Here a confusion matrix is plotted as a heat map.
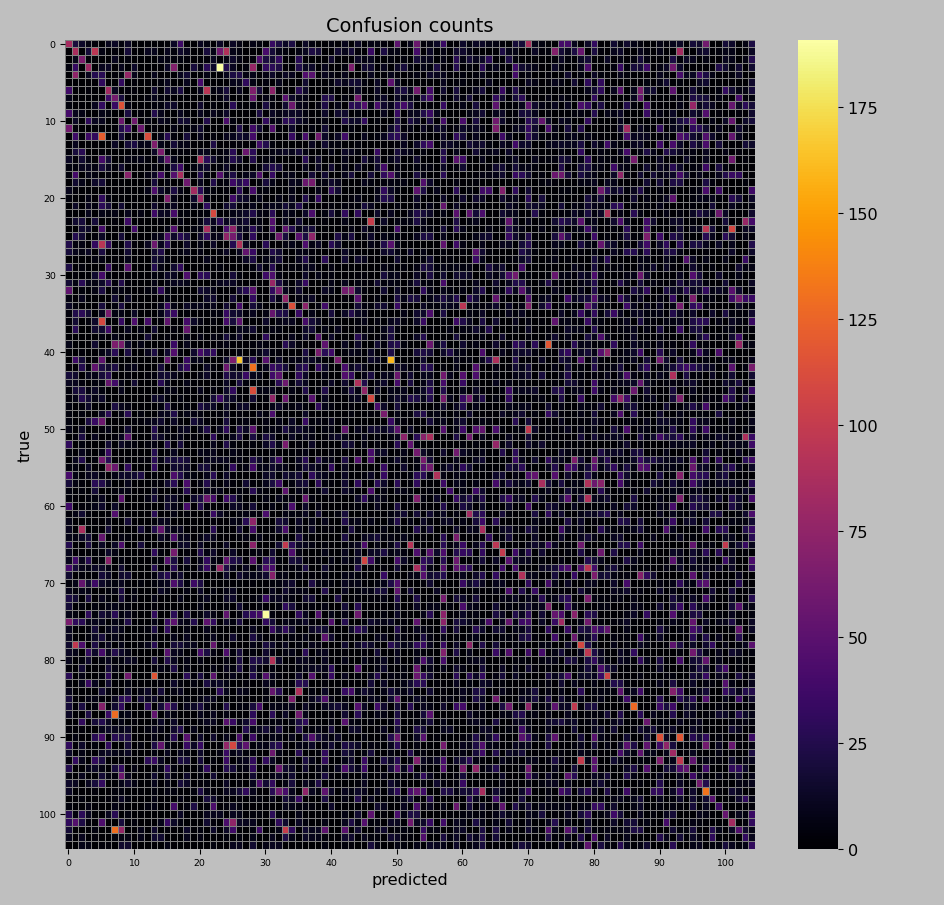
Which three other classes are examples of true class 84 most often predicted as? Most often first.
35, 92, 31
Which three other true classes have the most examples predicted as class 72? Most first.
57, 10, 79
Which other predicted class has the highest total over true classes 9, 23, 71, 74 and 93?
30
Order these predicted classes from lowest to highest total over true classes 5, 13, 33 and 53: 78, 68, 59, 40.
40, 78, 68, 59
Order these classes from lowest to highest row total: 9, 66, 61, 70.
9, 61, 70, 66
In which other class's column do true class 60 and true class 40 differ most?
82
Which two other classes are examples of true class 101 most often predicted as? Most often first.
25, 52
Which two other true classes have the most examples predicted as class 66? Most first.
19, 99
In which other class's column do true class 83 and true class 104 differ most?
79
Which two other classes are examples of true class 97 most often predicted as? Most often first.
63, 36
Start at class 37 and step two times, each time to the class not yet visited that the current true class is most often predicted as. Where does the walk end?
36
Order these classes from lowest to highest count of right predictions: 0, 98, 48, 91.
98, 48, 91, 0
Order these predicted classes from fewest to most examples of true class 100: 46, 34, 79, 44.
34, 44, 79, 46
